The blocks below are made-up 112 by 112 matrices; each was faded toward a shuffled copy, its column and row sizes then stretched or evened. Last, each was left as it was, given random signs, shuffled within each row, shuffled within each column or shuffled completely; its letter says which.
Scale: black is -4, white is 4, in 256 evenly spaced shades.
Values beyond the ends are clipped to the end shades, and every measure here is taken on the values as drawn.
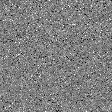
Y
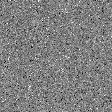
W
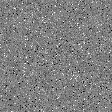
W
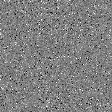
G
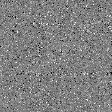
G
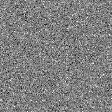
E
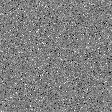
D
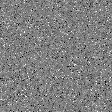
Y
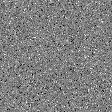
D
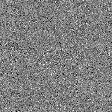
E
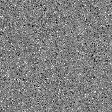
W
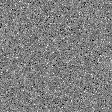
D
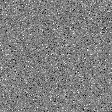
Y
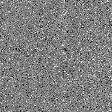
E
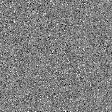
G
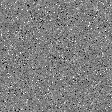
D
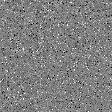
G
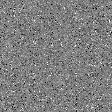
G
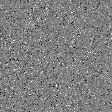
W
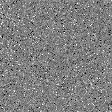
W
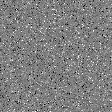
W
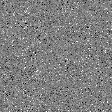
G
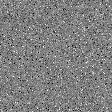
Y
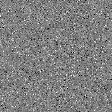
E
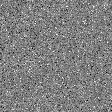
D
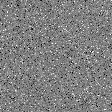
D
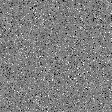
W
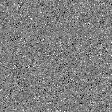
E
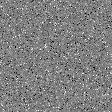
D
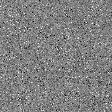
G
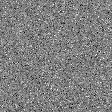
D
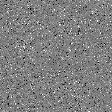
E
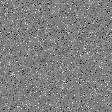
Y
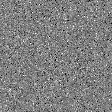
W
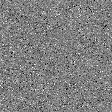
Y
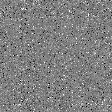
G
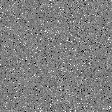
G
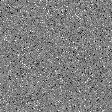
W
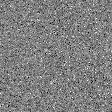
D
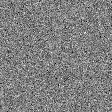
D
